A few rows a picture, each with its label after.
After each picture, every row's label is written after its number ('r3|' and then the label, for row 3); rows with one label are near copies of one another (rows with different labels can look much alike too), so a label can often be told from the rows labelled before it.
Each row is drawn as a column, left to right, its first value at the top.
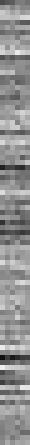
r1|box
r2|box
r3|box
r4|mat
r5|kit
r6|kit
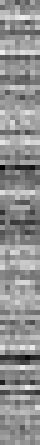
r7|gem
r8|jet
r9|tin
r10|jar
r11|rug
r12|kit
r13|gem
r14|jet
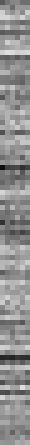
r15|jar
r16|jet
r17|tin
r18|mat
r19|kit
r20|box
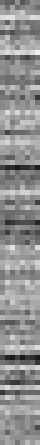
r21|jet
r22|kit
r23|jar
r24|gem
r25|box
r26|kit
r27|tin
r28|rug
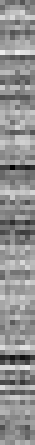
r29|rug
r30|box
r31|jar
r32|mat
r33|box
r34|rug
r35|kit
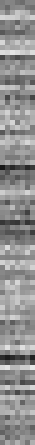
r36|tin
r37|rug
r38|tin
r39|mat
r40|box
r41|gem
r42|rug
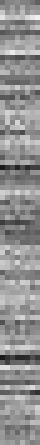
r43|jar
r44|rug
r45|mat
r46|tin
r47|mat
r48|rug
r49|jet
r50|jet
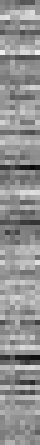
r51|tin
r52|kit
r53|mat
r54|box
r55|jar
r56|jar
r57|jar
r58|tin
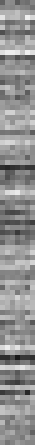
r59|jet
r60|gem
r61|gem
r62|box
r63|box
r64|jet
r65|tin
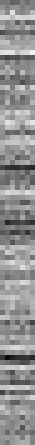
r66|jet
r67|tin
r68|box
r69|kit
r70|rug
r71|kit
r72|tin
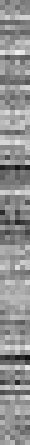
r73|gem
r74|kit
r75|mat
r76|gem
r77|tin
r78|rug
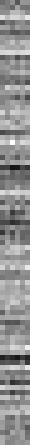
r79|kit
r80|tin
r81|gem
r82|jar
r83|gem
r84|rug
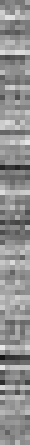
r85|box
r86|tin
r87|tin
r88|mat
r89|tin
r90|gem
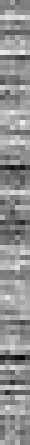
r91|rug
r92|jet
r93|gem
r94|kit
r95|tin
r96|tin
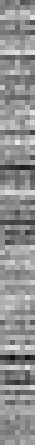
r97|tin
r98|box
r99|box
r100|gem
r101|jar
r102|box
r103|kit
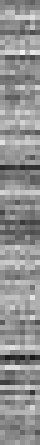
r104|gem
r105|box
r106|box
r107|rug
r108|tin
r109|kit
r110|jet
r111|tin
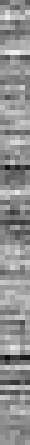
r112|jar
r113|jar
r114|gem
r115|gem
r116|tin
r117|box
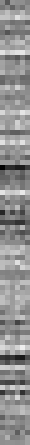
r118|gem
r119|jar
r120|gem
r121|tin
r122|gem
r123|kit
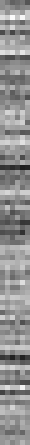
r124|jet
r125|kit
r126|jet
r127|box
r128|kit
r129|jar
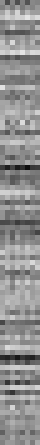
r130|tin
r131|jar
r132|jet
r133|jar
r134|tin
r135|jar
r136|tin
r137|kit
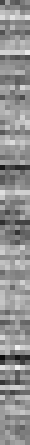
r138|jar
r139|gem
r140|jet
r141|box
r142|rug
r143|tin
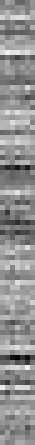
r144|kit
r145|gem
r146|tin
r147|kit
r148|kit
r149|rug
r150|mat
